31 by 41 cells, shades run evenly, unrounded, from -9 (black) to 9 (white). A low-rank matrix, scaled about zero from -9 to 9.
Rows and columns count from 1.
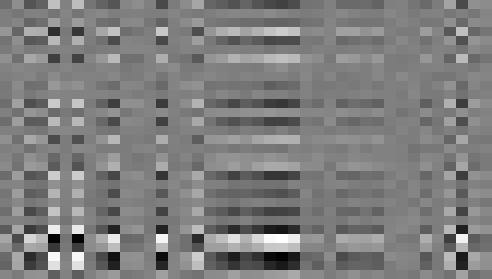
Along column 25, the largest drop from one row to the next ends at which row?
29
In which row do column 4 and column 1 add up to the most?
27
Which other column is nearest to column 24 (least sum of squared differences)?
23
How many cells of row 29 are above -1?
19
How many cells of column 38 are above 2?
8
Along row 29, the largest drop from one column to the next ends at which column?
39
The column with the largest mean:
5
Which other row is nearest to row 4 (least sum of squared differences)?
28
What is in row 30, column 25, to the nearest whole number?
-6
